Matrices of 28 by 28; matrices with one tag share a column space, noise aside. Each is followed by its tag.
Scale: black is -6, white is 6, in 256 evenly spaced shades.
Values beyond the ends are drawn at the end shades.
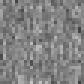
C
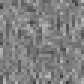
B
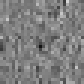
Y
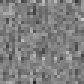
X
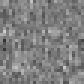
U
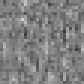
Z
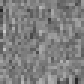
C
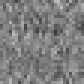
B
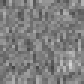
U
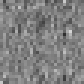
B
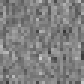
X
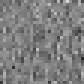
X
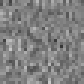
U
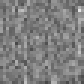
C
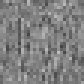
Z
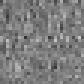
Y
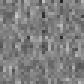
Y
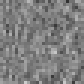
B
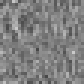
B
